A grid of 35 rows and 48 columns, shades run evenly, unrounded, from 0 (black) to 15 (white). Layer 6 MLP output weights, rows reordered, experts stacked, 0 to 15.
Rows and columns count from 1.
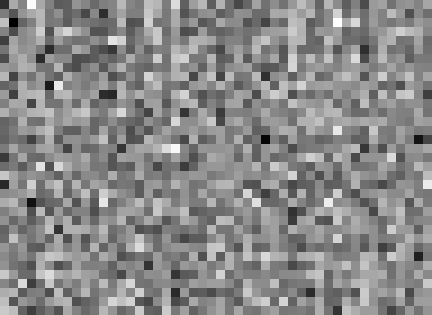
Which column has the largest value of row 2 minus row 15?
17
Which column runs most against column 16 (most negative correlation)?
34
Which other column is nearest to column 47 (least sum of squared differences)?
23
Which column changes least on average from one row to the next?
42
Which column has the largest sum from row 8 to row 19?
20
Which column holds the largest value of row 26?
44
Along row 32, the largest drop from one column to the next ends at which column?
4
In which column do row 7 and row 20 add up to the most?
33
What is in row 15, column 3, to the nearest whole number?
9
